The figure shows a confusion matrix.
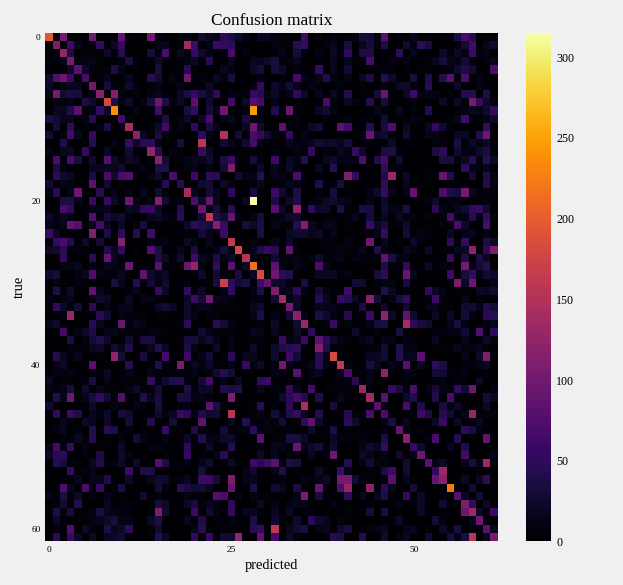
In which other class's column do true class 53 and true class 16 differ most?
54
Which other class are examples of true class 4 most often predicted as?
61
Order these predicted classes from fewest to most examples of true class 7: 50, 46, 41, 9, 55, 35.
55, 35, 41, 50, 46, 9
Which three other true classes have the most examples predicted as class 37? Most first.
38, 55, 28
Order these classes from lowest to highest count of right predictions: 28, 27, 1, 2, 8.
1, 2, 27, 8, 28
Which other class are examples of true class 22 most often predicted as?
25
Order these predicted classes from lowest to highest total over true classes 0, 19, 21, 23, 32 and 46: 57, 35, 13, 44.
13, 35, 57, 44
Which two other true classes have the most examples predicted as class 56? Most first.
30, 23
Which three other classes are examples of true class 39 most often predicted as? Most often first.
9, 60, 51
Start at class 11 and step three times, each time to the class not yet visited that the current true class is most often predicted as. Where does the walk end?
15
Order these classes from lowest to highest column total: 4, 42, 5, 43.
42, 5, 43, 4
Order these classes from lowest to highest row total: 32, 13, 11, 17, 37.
37, 13, 32, 11, 17
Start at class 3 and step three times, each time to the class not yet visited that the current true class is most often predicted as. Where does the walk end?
10
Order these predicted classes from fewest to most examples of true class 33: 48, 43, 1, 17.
48, 17, 43, 1
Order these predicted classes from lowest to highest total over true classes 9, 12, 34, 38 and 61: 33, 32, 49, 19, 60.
32, 19, 49, 60, 33
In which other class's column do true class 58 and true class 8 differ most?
57
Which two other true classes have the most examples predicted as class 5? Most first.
55, 14
